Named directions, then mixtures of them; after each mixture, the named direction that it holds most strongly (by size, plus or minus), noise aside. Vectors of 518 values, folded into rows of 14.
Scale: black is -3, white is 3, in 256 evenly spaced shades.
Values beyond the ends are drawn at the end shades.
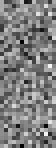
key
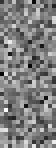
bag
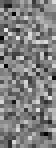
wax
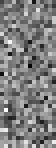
bag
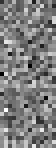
bag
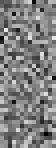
wax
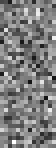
bag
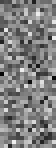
bag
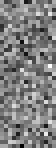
key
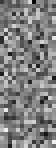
bag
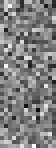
wax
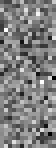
key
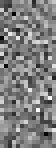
wax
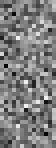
wax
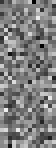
bag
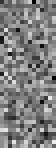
bag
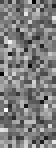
bag
